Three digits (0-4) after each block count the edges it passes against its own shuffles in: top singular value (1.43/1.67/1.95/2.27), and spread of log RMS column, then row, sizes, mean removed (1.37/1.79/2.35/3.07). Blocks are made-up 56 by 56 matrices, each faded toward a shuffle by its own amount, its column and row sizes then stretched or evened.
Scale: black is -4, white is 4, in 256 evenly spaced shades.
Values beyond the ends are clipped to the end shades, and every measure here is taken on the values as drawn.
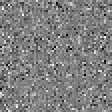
1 1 2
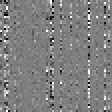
2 4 1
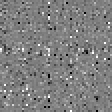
1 2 1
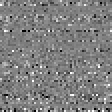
0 0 4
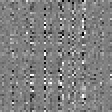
4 4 1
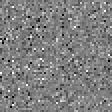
0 1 1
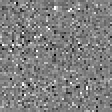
2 1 1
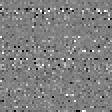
0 0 3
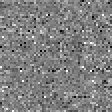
0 0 2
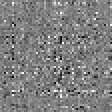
2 2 3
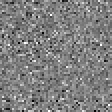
0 0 2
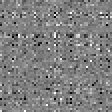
3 2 3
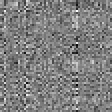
4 3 1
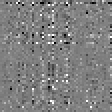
3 3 2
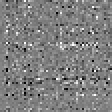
1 3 3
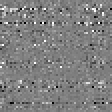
1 1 3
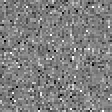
1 1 1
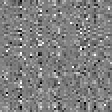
4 3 0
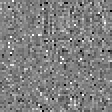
2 1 0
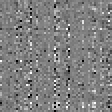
2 4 1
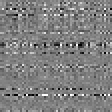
4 1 4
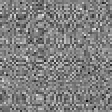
4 0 2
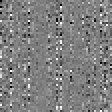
1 4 0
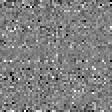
0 1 3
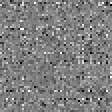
2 1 3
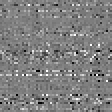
1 1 4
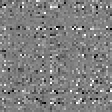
1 2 3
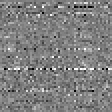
3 1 3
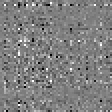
2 3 3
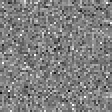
1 0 0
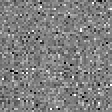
3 0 1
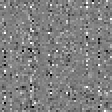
0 3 1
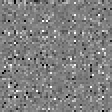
2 2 2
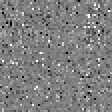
1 1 1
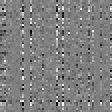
4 4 2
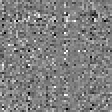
0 3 2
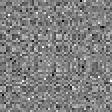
4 0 0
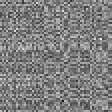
4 0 0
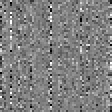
2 4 0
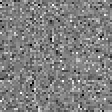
1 1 0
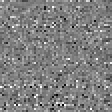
1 0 3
